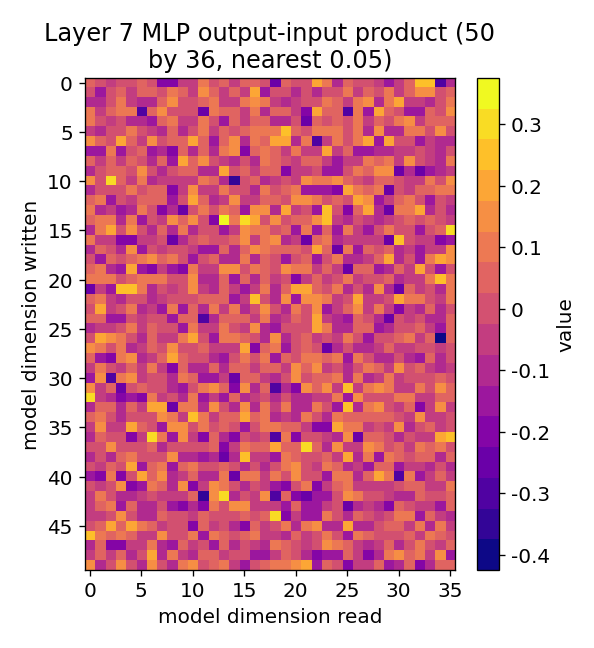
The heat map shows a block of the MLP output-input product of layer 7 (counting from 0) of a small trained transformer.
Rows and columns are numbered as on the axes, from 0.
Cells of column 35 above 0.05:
13
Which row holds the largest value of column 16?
22
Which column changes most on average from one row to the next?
25
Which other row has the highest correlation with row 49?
39
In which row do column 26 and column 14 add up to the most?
12
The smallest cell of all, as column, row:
34, 26
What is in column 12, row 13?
0
